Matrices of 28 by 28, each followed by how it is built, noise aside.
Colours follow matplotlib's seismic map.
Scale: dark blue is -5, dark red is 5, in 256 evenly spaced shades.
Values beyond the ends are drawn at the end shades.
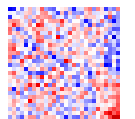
smooth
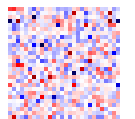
sparse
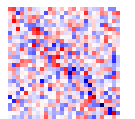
banded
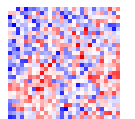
smooth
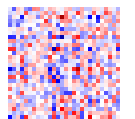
low rank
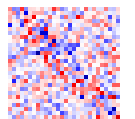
banded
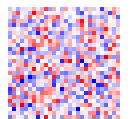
repeating rows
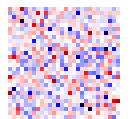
sparse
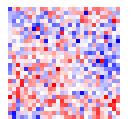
smooth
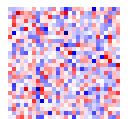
repeating rows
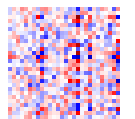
low rank
